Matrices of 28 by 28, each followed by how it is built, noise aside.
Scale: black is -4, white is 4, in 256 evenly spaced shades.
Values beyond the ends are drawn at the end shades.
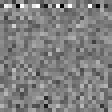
uneven rows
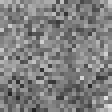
smooth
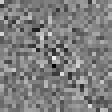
banded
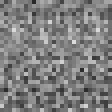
repeating columns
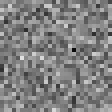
noise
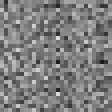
repeating rows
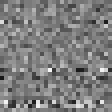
uneven rows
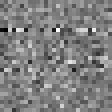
uneven rows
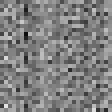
repeating rows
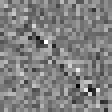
banded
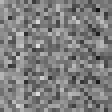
repeating rows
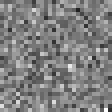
noise
